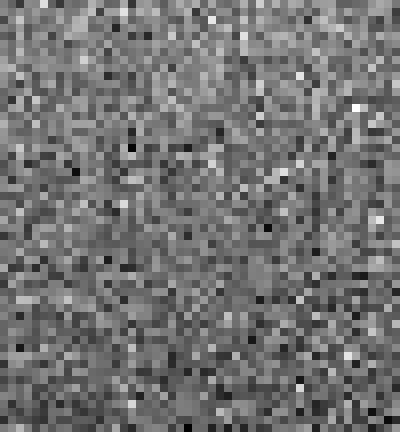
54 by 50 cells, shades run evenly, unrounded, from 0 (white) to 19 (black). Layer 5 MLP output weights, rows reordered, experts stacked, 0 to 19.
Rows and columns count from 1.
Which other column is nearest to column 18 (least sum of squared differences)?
12
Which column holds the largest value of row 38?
33
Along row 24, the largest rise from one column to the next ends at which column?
34
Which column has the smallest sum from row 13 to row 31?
11
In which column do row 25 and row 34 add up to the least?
28
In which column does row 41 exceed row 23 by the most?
17
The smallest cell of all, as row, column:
14, 45
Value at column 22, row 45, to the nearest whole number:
16
